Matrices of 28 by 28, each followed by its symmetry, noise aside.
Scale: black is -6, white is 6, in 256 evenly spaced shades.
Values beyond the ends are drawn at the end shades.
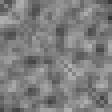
symmetric.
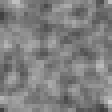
antisymmetric.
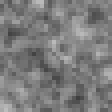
symmetric across the other diagonal.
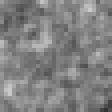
symmetric.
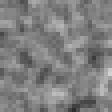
antisymmetric.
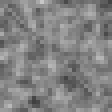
no symmetry.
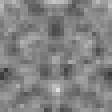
mirrored left to right.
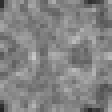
mirrored top to bottom.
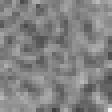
symmetric.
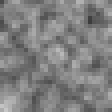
symmetric across the other diagonal.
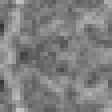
mirrored top to bottom.
